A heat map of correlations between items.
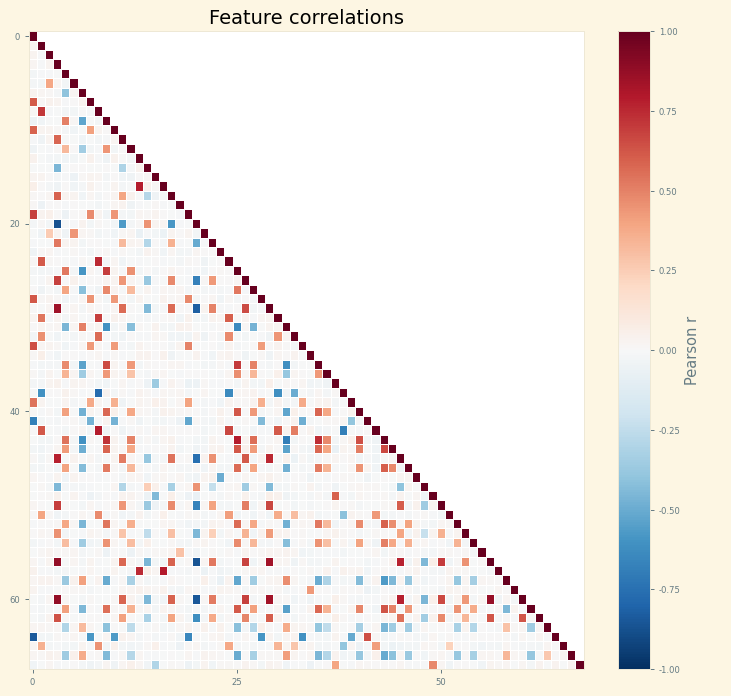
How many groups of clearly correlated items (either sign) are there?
10
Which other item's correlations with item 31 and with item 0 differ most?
64
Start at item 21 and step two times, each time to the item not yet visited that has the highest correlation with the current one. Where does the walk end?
2
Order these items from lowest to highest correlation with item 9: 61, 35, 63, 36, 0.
63, 0, 36, 61, 35
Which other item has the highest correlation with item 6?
31
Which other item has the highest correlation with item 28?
0
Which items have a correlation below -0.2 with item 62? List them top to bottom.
14, 20, 48
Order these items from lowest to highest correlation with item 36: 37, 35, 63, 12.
63, 37, 12, 35
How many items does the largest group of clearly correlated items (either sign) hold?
19
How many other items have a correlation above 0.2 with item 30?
7
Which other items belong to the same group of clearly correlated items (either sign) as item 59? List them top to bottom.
34
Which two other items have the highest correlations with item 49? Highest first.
37, 67
